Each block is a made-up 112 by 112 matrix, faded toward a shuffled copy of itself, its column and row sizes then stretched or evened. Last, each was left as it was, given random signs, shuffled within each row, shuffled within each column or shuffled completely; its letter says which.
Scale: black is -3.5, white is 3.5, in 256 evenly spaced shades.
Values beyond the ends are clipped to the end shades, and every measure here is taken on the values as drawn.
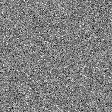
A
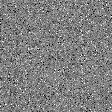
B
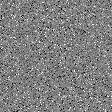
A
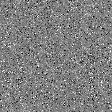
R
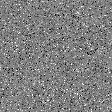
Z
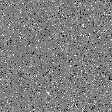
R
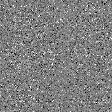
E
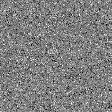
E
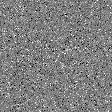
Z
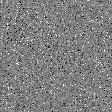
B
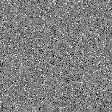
E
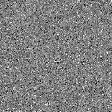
E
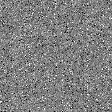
B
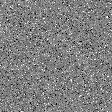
A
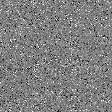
E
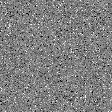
R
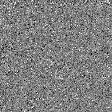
E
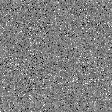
E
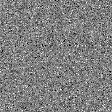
R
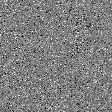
B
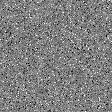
A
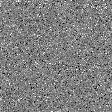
Z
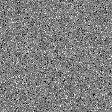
B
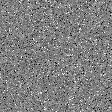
A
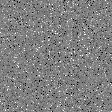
B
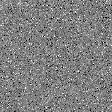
E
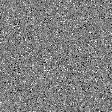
R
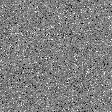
Z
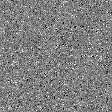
E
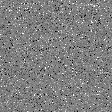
Z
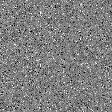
R
